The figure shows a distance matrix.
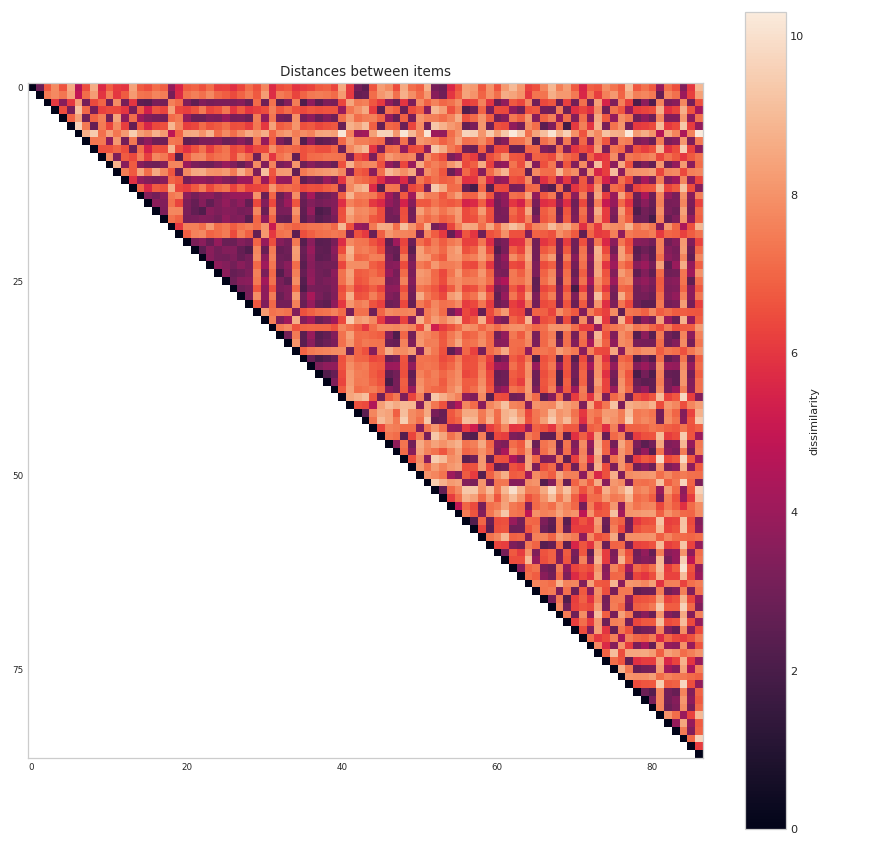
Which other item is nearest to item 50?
58
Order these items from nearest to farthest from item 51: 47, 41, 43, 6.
47, 41, 43, 6
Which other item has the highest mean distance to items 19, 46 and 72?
6
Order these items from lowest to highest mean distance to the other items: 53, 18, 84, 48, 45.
45, 48, 53, 18, 84
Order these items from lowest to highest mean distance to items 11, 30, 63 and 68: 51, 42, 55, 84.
51, 55, 42, 84
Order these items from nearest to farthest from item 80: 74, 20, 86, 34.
20, 74, 86, 34
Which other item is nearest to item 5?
69
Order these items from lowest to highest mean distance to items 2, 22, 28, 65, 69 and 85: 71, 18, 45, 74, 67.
74, 45, 67, 71, 18
